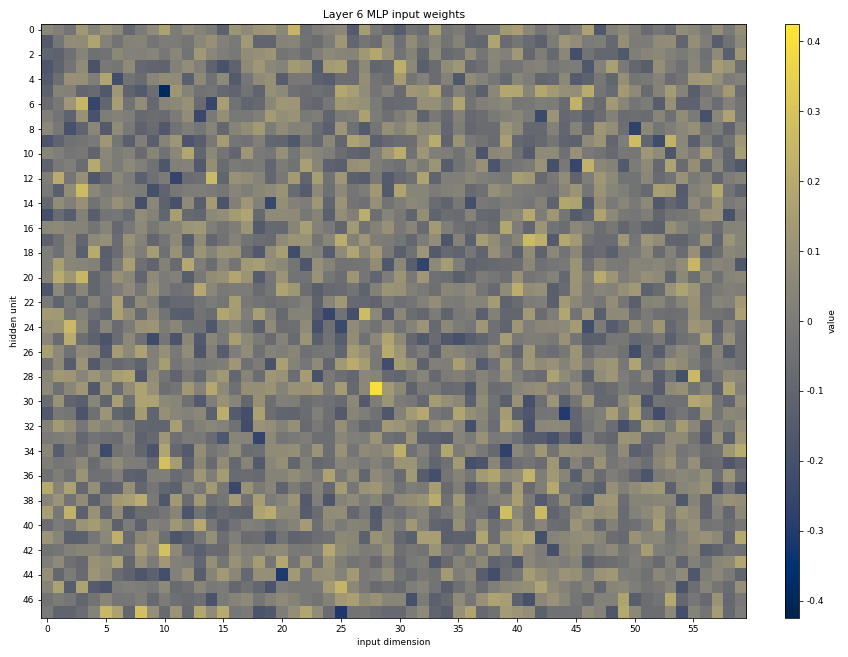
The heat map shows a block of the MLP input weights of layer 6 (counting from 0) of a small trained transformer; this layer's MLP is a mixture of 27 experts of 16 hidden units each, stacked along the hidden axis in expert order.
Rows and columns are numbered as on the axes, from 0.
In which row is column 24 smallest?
23
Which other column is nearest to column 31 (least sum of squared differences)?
35
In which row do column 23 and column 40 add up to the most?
12
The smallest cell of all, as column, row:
10, 5
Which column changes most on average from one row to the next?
4
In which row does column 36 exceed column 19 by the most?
47
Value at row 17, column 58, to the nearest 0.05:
0.1
